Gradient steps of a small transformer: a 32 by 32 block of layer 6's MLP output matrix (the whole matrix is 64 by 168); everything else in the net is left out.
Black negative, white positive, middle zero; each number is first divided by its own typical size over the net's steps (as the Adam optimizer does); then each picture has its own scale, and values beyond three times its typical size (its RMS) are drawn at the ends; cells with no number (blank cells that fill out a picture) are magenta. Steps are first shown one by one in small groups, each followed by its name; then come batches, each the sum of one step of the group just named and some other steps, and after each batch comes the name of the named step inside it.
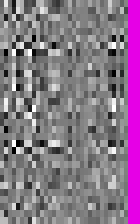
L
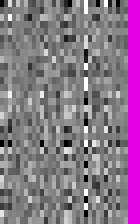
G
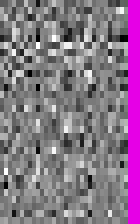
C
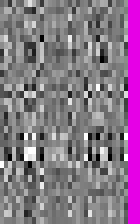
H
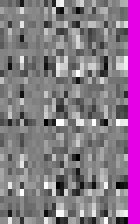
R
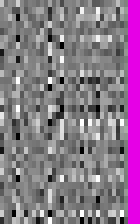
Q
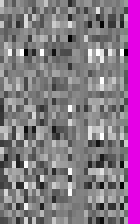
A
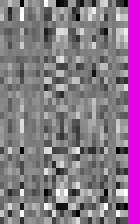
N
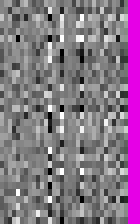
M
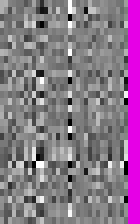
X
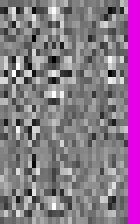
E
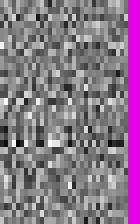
L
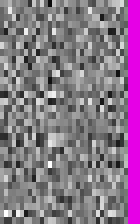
E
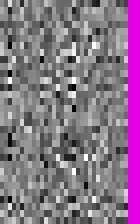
N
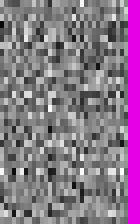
E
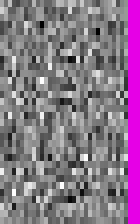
X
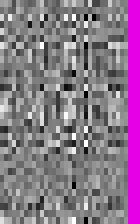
L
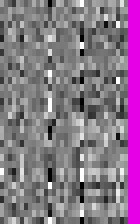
R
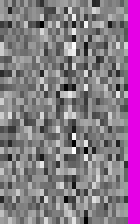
X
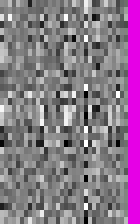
G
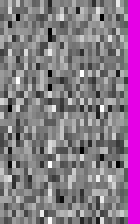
Q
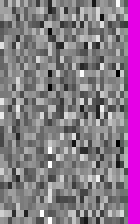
Q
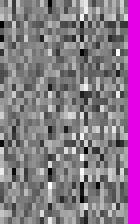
G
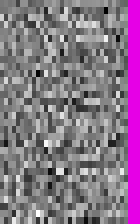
M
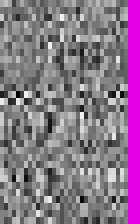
M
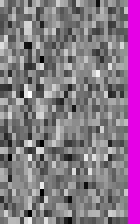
R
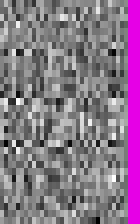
L
